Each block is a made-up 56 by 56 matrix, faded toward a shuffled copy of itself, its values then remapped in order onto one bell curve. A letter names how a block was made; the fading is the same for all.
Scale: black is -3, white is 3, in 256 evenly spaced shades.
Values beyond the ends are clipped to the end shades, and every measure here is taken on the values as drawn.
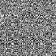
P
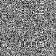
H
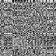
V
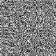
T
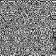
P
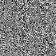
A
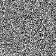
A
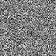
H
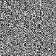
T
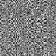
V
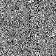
A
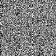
A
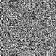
H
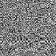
P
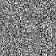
T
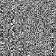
T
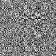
P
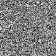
A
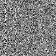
A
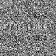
H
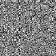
T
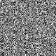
A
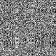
H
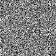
A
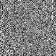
T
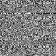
P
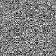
H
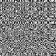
V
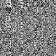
T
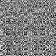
V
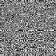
P
